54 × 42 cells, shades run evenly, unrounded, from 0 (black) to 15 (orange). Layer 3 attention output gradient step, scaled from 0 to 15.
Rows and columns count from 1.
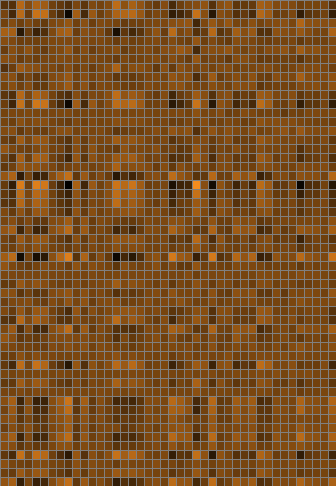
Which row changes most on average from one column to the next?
21
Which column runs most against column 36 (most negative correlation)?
25
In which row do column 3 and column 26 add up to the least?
29
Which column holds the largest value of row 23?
15
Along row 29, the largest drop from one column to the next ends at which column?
3
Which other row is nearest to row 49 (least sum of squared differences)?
54
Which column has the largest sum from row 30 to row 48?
9
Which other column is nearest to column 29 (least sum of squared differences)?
26
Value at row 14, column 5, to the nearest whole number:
8
